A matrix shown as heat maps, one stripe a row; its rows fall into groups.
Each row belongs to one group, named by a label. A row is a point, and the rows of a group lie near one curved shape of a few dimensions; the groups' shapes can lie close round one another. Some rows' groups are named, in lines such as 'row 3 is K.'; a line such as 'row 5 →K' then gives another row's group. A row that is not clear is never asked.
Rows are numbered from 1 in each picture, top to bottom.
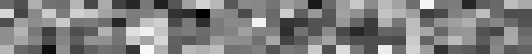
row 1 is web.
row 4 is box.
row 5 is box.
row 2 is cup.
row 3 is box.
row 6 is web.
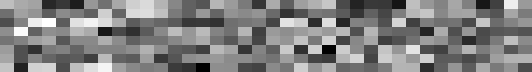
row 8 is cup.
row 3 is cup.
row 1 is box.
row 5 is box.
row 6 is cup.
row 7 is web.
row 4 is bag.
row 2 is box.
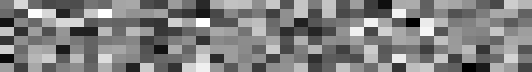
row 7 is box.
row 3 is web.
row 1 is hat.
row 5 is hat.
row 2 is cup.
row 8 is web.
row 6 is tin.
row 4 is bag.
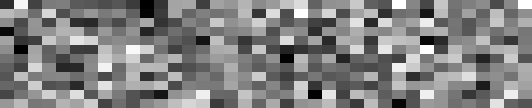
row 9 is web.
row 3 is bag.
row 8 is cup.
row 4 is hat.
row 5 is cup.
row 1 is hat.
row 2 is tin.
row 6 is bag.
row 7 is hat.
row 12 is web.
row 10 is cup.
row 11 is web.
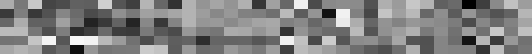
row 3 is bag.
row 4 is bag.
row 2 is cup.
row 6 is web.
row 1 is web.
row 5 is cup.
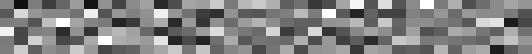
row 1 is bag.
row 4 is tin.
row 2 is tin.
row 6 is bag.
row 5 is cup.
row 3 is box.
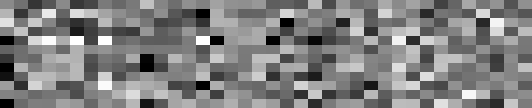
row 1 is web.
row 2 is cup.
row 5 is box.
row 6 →cup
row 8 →hat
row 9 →box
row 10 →cup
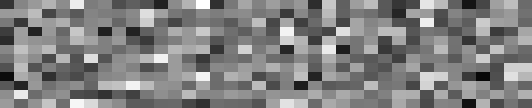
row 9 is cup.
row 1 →web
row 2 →box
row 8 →hat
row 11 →bag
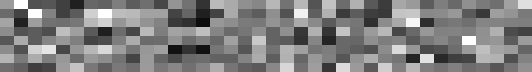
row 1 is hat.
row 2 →cup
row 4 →web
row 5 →web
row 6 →cup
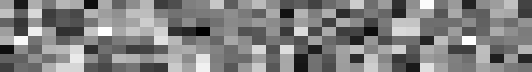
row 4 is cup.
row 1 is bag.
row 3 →cup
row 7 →bag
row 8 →web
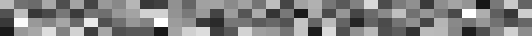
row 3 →tin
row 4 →web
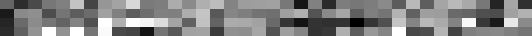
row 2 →cup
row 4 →box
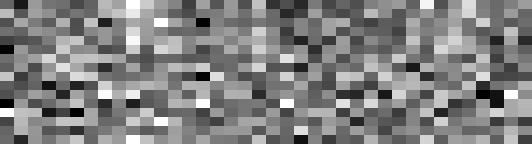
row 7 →cup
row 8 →web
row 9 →cup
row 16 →bag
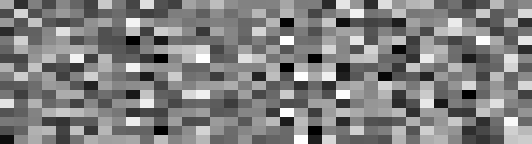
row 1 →web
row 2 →hat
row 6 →web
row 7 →web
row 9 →tin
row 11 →web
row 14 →hat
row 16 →cup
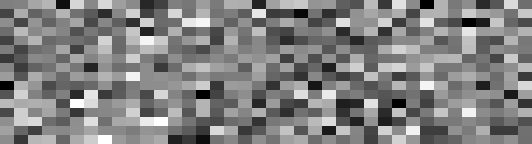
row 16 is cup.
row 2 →web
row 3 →web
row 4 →web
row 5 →box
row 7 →hat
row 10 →cup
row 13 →web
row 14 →tin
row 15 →cup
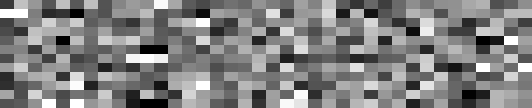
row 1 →tin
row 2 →hat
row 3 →web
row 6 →tin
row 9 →box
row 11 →web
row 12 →box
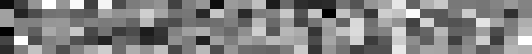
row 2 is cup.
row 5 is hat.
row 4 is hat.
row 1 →box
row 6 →cup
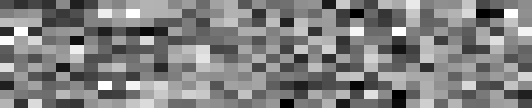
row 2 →box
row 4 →hat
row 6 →web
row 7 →web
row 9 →bag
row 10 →box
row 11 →web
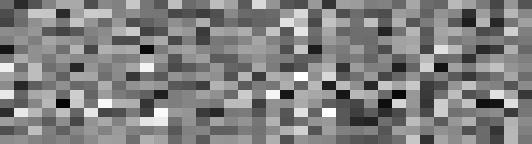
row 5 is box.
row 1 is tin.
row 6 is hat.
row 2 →cup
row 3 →cup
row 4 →hat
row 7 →box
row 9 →box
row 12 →box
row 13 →tin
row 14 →box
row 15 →cup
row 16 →box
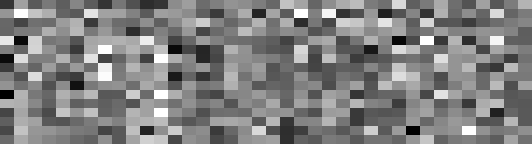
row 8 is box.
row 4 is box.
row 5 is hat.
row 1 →hat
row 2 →tin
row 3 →web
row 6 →cup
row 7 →tin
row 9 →cup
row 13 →tin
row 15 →web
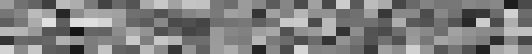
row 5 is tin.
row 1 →web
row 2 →box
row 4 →hat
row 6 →web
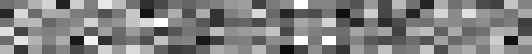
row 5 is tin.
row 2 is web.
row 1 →box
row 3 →tin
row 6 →bag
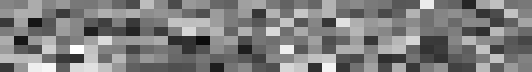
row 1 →box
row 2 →box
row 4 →bag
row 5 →cup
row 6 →cup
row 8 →cup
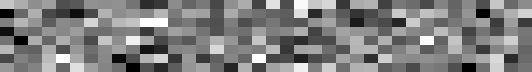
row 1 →tin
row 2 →cup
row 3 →tin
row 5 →bag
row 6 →tin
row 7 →box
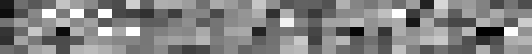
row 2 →box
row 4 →box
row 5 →cup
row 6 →cup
